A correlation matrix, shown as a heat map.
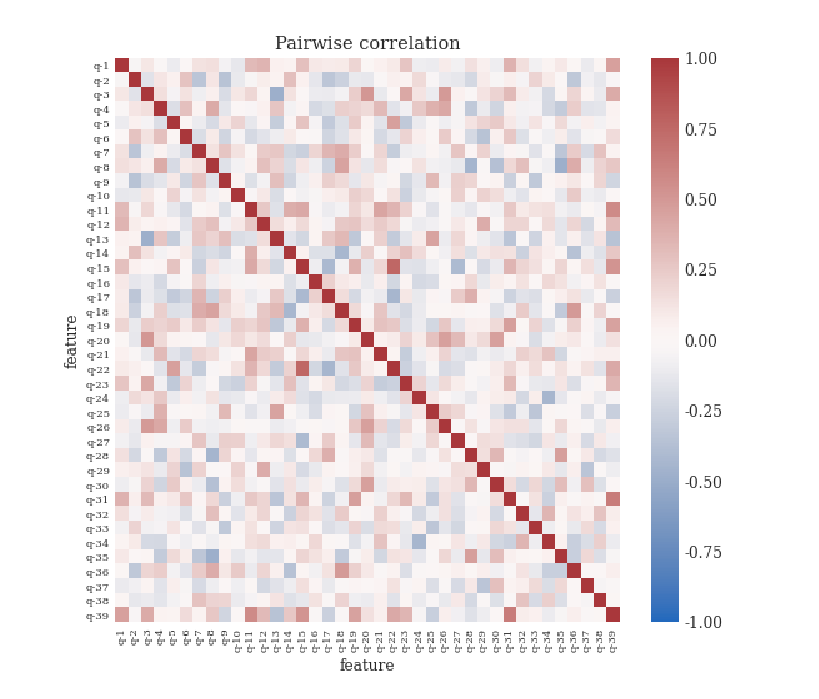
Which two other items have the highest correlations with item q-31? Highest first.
q-39, q-19
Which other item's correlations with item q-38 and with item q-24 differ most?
q-34
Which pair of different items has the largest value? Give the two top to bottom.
q-15, q-22
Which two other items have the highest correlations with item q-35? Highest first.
q-28, q-30
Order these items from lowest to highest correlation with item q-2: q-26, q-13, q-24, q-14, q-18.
q-18, q-26, q-13, q-24, q-14
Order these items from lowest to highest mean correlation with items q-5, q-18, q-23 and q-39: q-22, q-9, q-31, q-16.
q-9, q-16, q-22, q-31
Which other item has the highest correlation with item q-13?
q-25
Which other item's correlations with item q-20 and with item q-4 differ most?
q-30
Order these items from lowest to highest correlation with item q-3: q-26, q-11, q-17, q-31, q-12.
q-17, q-12, q-11, q-31, q-26
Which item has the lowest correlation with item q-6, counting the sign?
q-29
